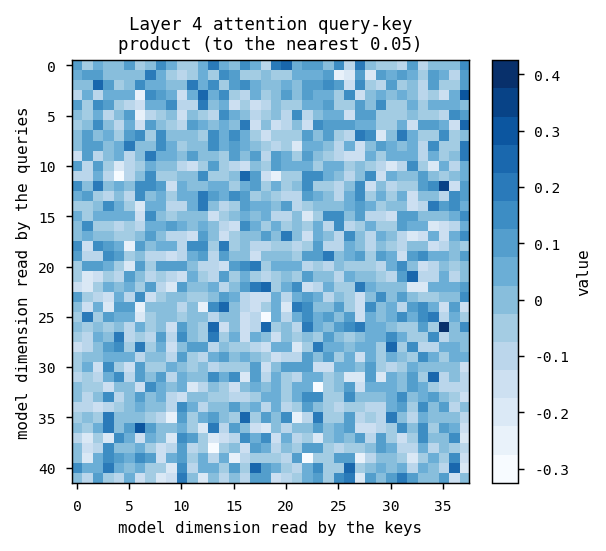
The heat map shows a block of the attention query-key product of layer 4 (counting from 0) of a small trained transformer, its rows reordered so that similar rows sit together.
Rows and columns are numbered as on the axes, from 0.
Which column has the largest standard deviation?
6
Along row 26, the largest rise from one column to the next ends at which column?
35
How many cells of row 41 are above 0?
14
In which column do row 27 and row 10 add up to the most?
13
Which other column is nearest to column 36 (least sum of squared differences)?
4
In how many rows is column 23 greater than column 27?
22
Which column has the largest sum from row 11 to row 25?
37
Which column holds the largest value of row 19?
24
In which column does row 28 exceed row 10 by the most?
30
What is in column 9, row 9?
0.05
